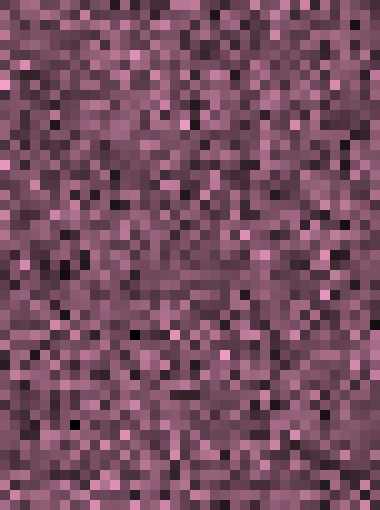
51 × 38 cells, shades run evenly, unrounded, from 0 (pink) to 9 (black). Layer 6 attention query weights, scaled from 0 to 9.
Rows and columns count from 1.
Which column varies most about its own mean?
33
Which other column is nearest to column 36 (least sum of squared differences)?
2
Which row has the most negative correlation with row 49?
50
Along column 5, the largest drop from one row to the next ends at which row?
36
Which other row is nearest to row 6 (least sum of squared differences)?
51
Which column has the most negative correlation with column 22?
37
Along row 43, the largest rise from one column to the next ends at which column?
8
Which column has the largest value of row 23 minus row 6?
35
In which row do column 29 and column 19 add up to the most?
20
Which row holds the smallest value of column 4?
19
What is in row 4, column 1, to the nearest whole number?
2
